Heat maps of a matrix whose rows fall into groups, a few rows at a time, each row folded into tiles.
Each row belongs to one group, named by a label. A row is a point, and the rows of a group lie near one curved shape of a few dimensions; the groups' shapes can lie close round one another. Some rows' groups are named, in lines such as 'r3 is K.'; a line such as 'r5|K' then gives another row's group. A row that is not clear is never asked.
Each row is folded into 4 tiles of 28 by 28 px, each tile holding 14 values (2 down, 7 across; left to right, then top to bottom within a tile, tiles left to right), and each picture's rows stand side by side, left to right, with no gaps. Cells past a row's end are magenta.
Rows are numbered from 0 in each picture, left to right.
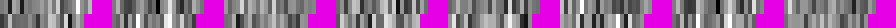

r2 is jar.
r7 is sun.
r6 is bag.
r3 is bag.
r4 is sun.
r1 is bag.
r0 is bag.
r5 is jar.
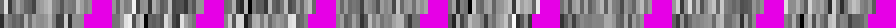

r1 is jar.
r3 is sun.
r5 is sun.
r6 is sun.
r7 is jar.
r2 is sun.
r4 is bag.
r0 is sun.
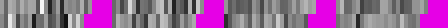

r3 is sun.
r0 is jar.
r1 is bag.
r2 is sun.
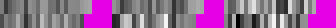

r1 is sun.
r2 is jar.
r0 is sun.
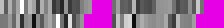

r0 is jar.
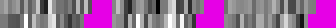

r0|jar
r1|bag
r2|sun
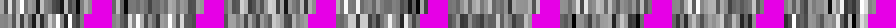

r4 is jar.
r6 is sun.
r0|jar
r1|bag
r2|bag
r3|jar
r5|sun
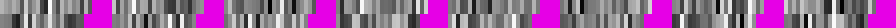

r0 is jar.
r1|jar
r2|bag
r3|sun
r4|sun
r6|bag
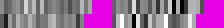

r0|sun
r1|bag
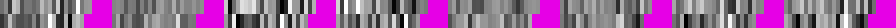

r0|bag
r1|sun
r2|jar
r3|jar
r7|sun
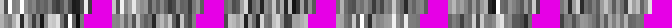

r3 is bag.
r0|jar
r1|jar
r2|bag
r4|jar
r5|bag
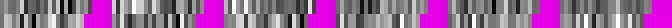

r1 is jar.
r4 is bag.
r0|bag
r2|jar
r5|bag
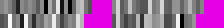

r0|bag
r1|sun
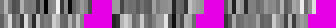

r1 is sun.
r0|bag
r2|bag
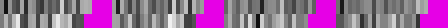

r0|sun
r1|sun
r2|bag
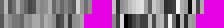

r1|jar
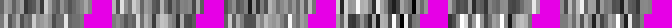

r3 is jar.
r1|jar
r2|sun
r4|sun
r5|jar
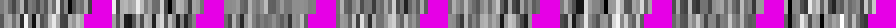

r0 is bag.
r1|jar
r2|jar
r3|bag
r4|sun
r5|bag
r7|sun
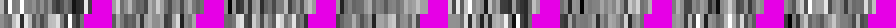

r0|jar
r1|sun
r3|sun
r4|jar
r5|bag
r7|sun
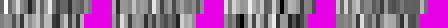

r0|sun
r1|jar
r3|jar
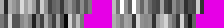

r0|jar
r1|jar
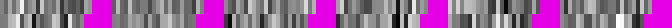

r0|jar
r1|bag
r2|sun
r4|jar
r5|sun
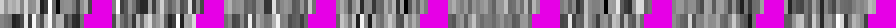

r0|jar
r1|sun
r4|jar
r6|sun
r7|sun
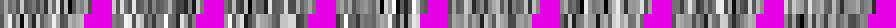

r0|bag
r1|jar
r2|sun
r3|bag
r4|bag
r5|bag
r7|jar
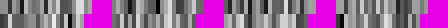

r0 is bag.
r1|bag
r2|sun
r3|sun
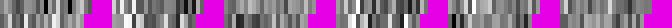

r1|jar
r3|jar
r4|sun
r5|sun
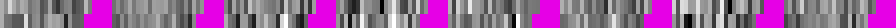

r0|jar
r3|bag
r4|jar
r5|jar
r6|jar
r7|sun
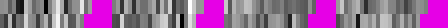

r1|bag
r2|jar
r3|sun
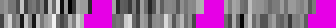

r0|bag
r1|sun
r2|jar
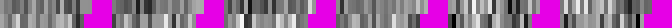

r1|sun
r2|sun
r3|sun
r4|sun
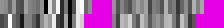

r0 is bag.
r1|sun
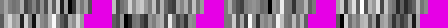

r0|bag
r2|bag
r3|sun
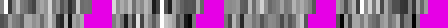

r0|sun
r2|jar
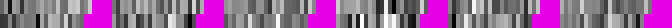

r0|bag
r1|sun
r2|jar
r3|jar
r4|sun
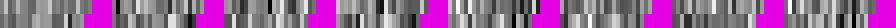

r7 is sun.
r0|sun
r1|sun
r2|bag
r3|jar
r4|jar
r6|jar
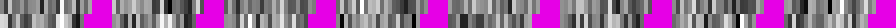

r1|jar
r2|bag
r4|jar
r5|jar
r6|jar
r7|bag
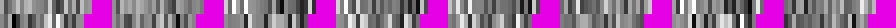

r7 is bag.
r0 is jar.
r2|jar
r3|jar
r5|bag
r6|jar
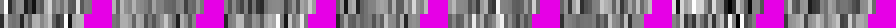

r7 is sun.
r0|sun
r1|jar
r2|sun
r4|jar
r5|bag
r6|jar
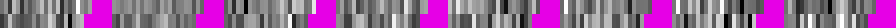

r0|bag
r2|bag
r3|bag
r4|jar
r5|sun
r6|sun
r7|bag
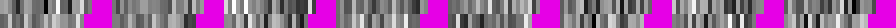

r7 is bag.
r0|bag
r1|sun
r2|jar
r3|bag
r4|jar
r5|bag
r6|jar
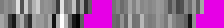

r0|sun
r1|sun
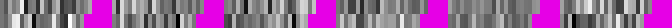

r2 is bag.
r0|jar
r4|jar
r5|jar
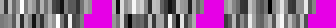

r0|jar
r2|bag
